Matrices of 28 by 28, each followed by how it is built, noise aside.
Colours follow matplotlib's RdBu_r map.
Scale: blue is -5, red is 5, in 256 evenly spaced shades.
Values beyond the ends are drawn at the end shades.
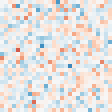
noise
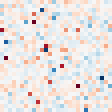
sparse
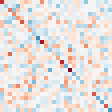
diagonal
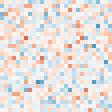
repeating columns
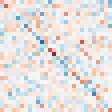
diagonal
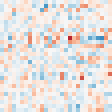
low rank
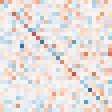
diagonal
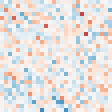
Toeplitz
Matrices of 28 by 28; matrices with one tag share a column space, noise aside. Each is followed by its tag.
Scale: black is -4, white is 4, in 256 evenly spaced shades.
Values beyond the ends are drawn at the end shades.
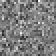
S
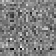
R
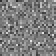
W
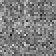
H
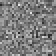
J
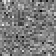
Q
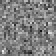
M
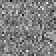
J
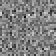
R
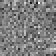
S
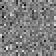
Q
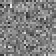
W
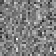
S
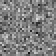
H
